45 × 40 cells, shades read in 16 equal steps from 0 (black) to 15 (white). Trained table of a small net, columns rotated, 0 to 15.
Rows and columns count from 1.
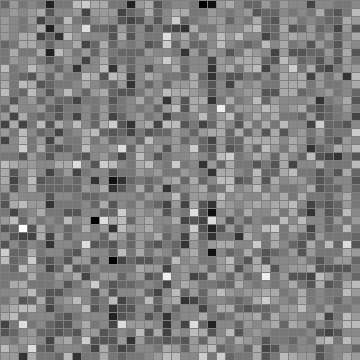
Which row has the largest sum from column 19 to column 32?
14
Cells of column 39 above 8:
24
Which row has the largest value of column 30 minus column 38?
35
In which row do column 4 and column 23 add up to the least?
1
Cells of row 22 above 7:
19
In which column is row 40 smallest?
13
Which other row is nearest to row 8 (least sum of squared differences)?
12
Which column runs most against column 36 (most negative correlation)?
29
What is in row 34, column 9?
5
